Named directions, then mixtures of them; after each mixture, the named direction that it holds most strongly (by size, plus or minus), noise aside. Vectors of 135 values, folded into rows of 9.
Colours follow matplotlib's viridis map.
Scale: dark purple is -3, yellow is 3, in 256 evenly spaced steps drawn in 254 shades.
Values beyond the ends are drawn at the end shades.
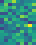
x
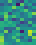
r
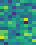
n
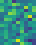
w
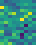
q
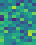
r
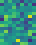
r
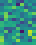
r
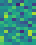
r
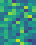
w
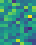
w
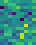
q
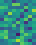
w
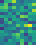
x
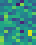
r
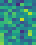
r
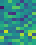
q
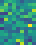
x
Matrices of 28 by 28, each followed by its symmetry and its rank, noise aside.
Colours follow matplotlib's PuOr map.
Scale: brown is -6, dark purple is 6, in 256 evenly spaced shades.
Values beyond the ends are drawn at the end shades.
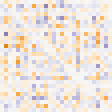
antisymmetric, rank six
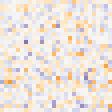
no symmetry, rank seven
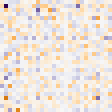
no symmetry, rank seven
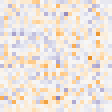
no symmetry, rank six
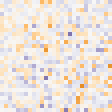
no symmetry, rank seven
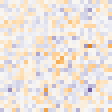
symmetric, rank seven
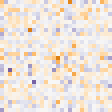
no symmetry, rank five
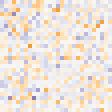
no symmetry, rank seven
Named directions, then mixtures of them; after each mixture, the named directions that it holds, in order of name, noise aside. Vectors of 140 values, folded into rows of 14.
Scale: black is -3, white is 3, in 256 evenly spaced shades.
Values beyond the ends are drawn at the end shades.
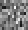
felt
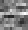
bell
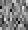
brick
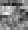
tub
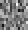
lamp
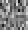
lamp.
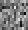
felt.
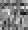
bell, felt, tub.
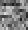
tub.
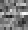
bell.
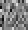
brick, lamp.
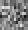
felt, tub.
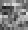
felt, tub.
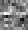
bell, tub.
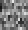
bell, brick, felt.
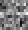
bell, felt, lamp.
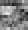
tub.
